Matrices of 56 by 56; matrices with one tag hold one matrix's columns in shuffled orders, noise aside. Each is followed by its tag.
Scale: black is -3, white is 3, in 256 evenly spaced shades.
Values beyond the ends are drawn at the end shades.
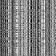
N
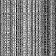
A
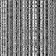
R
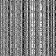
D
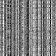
R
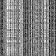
N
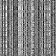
D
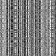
N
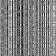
D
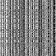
N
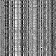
R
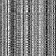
A
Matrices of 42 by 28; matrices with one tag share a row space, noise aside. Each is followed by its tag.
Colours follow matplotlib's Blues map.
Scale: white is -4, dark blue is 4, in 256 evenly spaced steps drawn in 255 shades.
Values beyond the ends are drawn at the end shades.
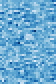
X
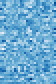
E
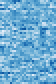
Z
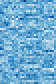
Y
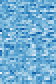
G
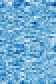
X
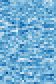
Y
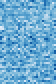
E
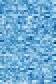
E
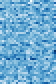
E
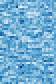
Y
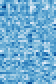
E
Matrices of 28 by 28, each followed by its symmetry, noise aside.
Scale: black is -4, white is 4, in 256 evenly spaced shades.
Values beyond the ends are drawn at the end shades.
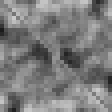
same after a half turn.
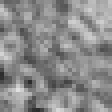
symmetric across the other diagonal.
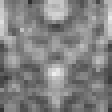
mirrored left to right.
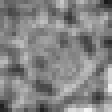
symmetric.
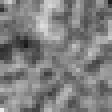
antisymmetric.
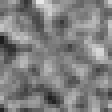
antisymmetric.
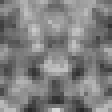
mirrored left to right.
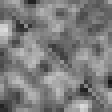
symmetric across the other diagonal.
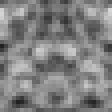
mirrored left to right.
